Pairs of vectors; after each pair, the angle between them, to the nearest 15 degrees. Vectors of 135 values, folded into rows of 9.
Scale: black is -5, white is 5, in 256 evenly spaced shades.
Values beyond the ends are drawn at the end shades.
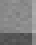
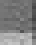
165 degrees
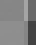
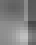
60 degrees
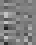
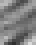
75 degrees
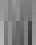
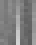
75 degrees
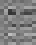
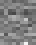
45 degrees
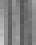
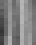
165 degrees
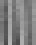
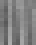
15 degrees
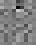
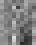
75 degrees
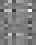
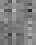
150 degrees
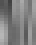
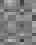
105 degrees
